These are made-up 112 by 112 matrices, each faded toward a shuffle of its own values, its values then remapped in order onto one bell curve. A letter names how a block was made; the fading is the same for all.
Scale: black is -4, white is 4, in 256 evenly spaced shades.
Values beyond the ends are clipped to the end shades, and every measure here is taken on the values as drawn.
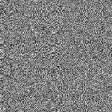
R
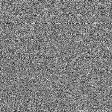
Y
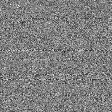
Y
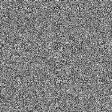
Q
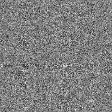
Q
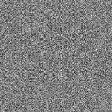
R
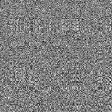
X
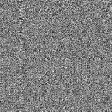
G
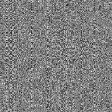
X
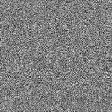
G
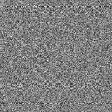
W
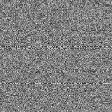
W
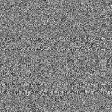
W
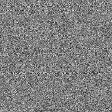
Y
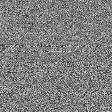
Y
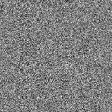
G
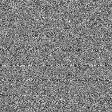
Y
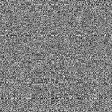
W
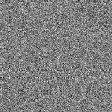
G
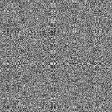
X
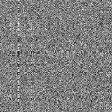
X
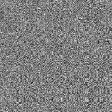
R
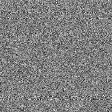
Y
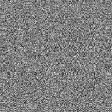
R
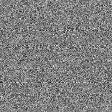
Y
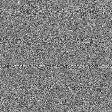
Y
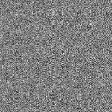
R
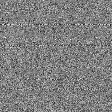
Y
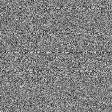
Y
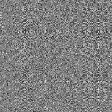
X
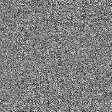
Q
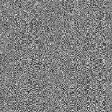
X
